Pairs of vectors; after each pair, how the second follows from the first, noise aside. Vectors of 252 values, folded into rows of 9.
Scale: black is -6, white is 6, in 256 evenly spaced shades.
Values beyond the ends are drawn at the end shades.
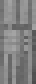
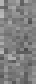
reversed, negated, partly zeroed.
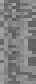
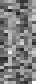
reversed, scaled up.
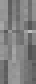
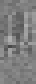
wrapped around, negated, partly zeroed.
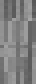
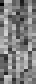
wrapped around, negated, scaled up.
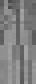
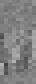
wrapped around, negated, partly zeroed.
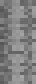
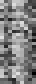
reversed, scaled up.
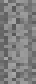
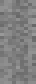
wrapped around, shrunk.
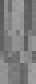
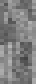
wrapped around, negated.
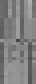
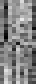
reversed, scaled up.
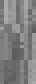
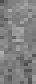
reversed, negated, partly zeroed.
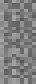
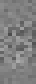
reversed, negated, partly zeroed.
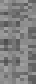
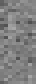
reversed, partly zeroed.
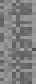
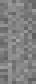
wrapped around, shrunk.
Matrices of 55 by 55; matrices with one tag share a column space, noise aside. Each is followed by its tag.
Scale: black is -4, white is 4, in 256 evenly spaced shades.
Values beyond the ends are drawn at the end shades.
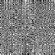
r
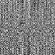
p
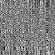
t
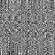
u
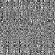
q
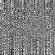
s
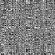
r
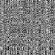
t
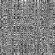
r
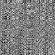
s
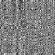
r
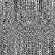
q
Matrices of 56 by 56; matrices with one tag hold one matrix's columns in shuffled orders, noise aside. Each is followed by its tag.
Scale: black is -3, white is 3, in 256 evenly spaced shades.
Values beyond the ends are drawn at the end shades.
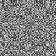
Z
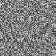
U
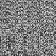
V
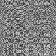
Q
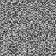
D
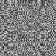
Z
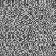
Z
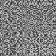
Q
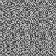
D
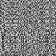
V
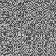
D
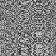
Q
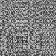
V
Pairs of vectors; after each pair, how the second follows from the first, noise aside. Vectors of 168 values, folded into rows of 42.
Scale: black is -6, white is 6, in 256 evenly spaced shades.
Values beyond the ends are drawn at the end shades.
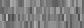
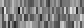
reversed, negated, scaled up.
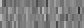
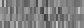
sign-scrambled.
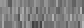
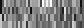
reversed, negated, scaled up.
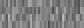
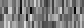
reversed, negated, scaled up.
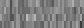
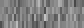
wrapped around, negated.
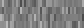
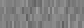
wrapped around, negated, shrunk.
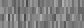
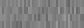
reversed, negated, shrunk.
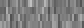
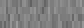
negated, shrunk.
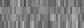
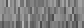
sign-scrambled.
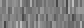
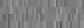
wrapped around, negated, shrunk.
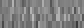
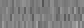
negated, shrunk.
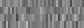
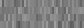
wrapped around, negated, shrunk.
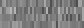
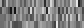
negated, scaled up.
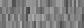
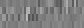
negated, partly zeroed.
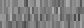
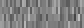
sign-scrambled.
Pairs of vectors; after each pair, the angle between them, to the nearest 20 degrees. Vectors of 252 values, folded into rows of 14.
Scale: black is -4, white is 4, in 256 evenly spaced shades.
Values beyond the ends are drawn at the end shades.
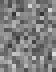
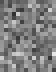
20 degrees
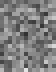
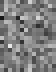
80 degrees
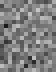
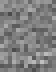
140 degrees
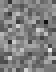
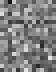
60 degrees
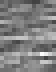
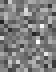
80 degrees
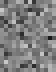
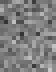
40 degrees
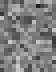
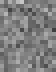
100 degrees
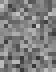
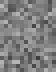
20 degrees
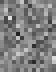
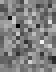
140 degrees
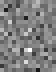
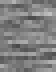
100 degrees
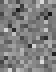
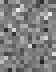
160 degrees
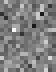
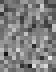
60 degrees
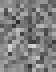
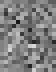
20 degrees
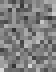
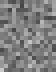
20 degrees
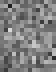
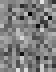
80 degrees
